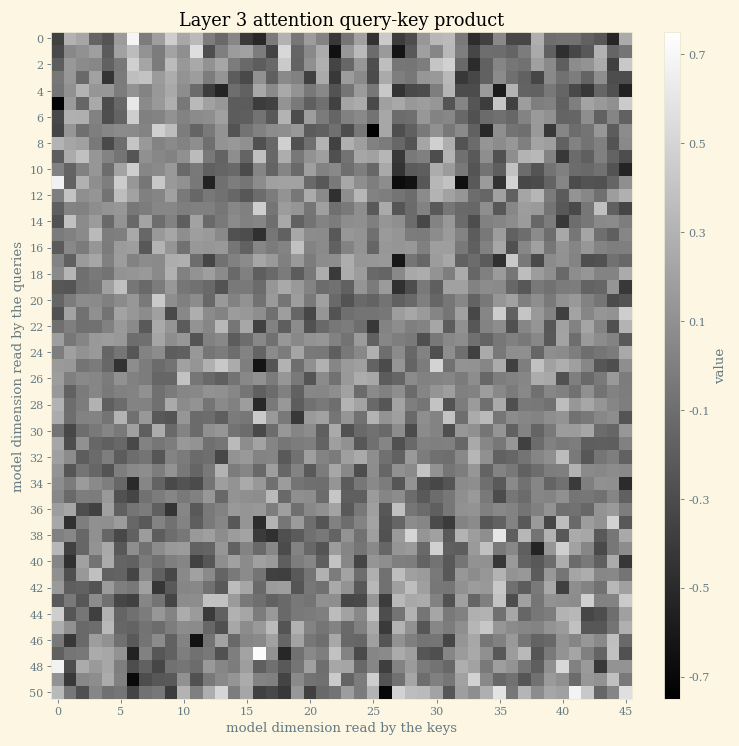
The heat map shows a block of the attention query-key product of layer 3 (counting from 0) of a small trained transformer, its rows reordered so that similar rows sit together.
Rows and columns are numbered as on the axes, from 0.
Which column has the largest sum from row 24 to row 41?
0
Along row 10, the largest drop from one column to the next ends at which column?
27
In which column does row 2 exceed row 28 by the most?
31
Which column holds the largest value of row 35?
22
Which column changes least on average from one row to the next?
33
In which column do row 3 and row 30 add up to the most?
6
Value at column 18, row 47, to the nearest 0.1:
-0.5
